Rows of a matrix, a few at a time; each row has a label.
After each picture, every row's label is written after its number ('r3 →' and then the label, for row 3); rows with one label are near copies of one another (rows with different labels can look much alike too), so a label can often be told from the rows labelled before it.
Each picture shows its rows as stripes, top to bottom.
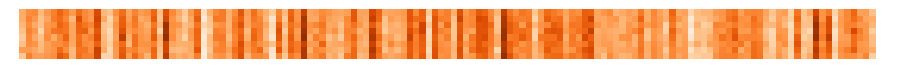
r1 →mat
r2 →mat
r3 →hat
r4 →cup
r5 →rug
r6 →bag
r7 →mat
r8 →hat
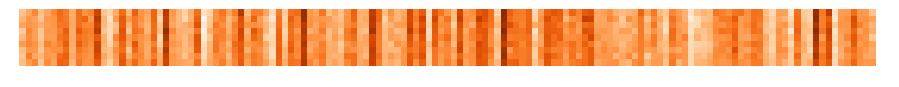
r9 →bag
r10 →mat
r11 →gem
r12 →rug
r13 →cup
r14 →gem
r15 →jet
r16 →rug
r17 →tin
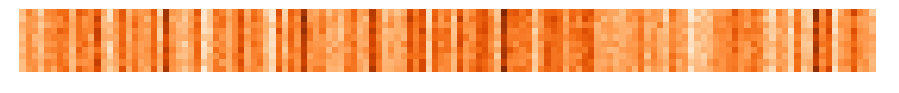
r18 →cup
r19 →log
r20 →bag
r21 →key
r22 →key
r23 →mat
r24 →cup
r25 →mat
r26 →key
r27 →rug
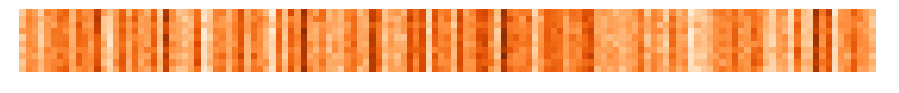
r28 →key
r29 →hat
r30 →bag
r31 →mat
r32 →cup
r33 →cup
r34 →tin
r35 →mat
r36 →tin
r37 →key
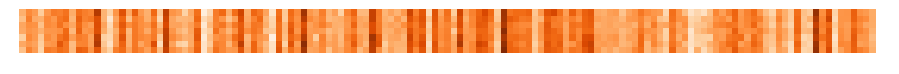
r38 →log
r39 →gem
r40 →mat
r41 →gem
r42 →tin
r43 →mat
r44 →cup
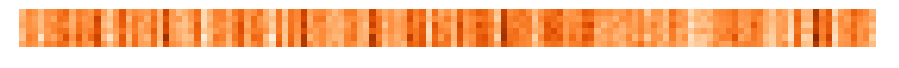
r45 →rug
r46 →rug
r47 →mat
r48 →bag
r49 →rug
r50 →key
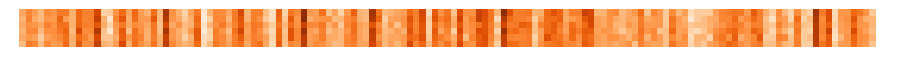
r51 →hat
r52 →mat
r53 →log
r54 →gem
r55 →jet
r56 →rug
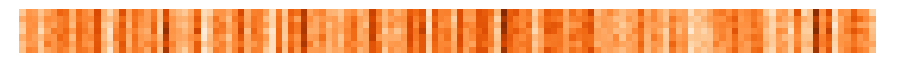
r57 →bag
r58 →gem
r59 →bag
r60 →cup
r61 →hat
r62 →tin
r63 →cup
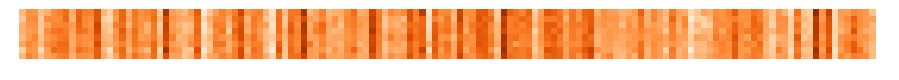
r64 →bag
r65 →tin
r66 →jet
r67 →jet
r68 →bag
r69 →key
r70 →cup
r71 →bag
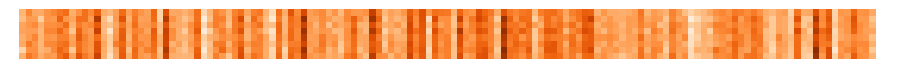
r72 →key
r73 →mat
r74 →gem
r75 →mat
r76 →tin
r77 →log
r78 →bag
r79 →gem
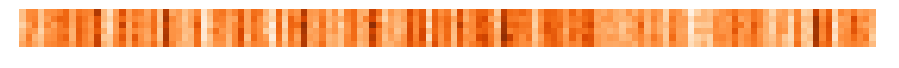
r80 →log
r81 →cup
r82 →tin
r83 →cup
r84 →hat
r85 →hat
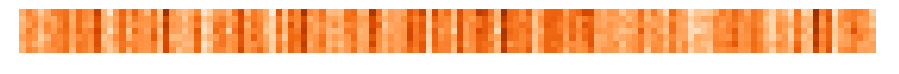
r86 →hat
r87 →bag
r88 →log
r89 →gem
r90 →bag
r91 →jet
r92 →bag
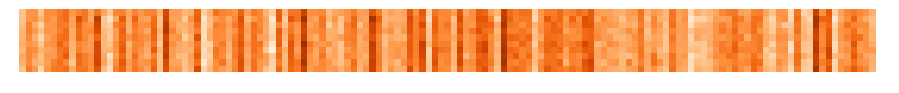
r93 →cup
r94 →tin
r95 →hat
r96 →rug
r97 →cup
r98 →key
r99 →key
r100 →gem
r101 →mat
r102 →cup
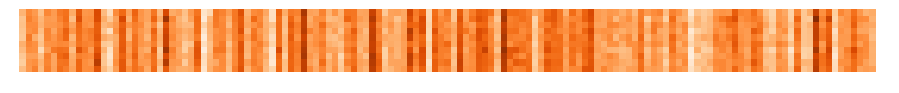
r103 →log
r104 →rug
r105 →jet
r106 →tin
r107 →rug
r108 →jet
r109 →cup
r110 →tin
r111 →tin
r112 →tin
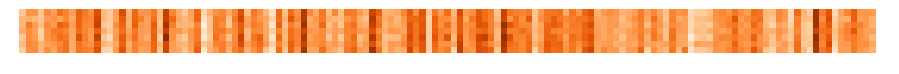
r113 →tin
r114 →jet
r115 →hat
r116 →cup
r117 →hat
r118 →bag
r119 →tin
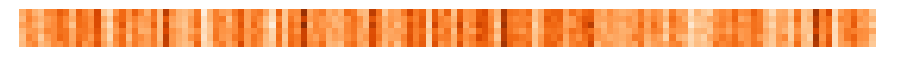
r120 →hat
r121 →mat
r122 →mat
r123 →hat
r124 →cup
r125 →bag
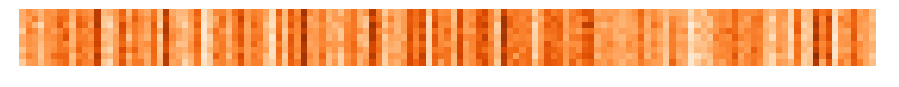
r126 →key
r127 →bag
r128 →mat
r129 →rug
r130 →key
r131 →mat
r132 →tin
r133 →key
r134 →log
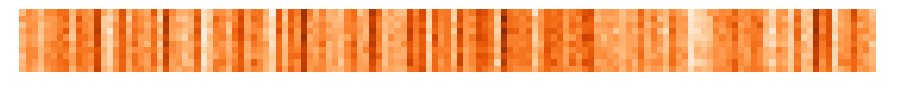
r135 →key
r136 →gem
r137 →jet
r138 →gem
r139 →mat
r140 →hat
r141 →cup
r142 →tin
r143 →log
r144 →jet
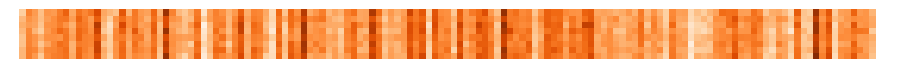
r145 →rug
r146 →jet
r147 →mat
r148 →hat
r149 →log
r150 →jet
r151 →log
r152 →cup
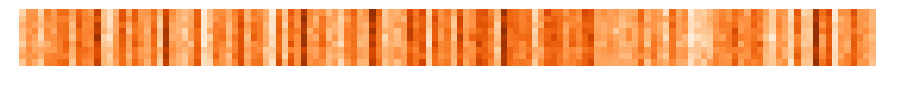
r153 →tin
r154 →tin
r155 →gem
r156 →rug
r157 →log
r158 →jet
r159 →gem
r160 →gem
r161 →key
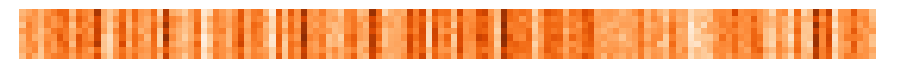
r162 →key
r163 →hat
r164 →rug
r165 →mat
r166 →hat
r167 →gem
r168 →tin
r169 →hat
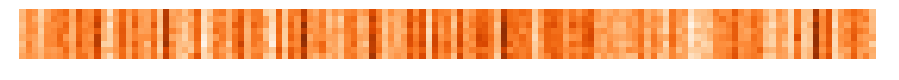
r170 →cup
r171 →hat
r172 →log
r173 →cup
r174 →mat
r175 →hat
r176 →jet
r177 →gem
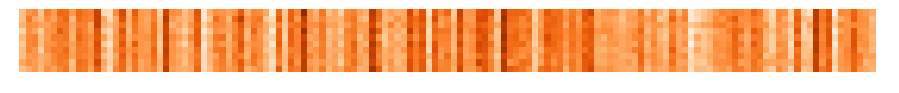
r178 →tin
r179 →gem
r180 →bag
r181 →tin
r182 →cup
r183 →tin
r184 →cup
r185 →tin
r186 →mat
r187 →tin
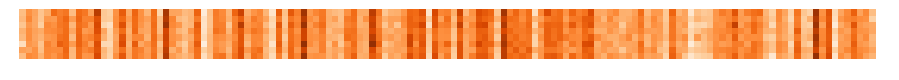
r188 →jet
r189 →hat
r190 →jet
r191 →gem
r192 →rug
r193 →tin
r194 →gem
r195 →log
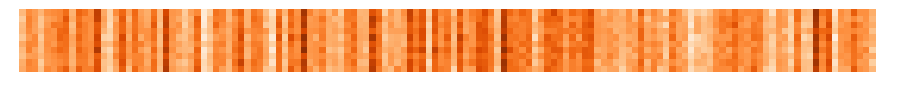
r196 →log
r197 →rug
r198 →cup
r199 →hat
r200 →tin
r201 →log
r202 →hat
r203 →log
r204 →bag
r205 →gem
